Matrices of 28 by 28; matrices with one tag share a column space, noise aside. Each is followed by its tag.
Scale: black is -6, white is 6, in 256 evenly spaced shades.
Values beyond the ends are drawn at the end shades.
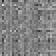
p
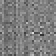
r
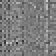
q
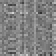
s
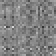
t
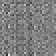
s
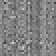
q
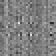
r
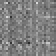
q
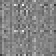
p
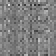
p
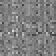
r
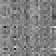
t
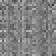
p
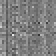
r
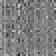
p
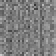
p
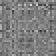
p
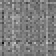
q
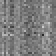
r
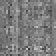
t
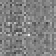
r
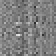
r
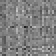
t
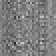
q
